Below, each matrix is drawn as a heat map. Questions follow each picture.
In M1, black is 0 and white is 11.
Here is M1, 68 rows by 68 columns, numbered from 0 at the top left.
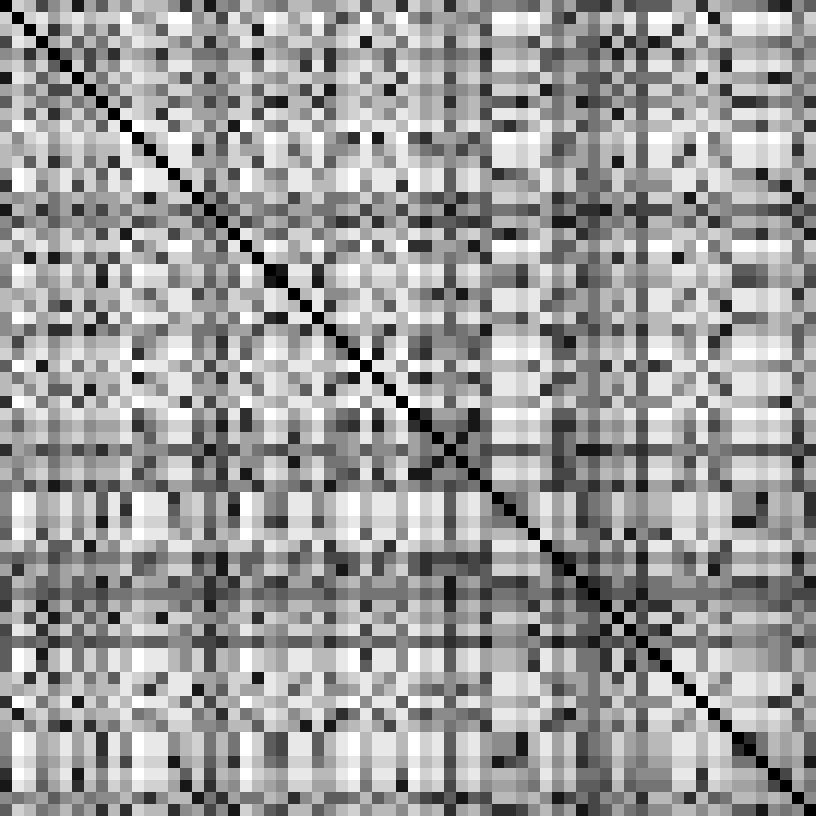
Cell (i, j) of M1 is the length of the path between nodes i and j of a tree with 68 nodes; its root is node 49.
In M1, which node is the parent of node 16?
66
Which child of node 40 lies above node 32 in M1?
27
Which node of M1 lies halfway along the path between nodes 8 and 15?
17
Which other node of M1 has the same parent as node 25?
5
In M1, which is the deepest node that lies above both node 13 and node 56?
4
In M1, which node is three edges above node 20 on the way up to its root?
18
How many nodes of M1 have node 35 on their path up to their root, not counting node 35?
6
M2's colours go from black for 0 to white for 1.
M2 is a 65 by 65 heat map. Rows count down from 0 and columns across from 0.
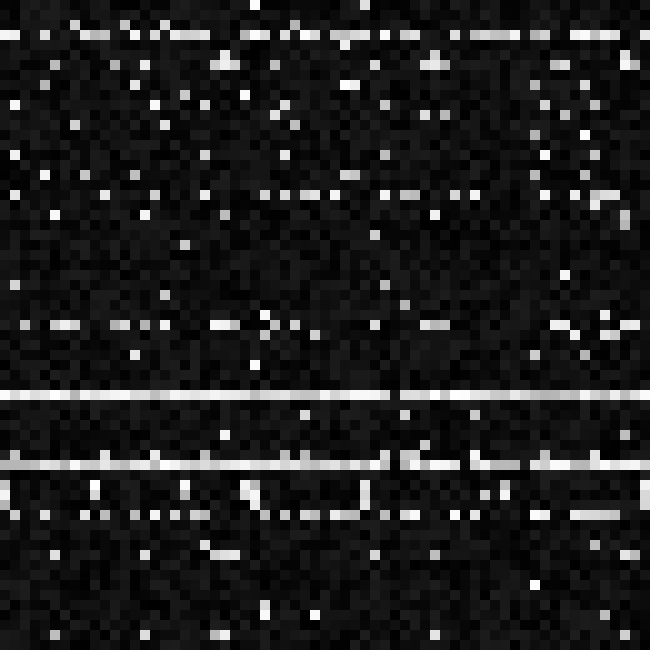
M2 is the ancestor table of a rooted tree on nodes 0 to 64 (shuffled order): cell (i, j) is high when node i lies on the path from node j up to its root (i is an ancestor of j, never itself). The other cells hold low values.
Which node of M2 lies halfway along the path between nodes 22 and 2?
63
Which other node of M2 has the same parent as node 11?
55
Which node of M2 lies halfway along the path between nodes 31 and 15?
19
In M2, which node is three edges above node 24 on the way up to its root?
49
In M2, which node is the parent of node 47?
41
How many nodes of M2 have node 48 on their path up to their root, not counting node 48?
8
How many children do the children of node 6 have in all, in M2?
4
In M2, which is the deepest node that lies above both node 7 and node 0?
46
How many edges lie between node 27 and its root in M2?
5
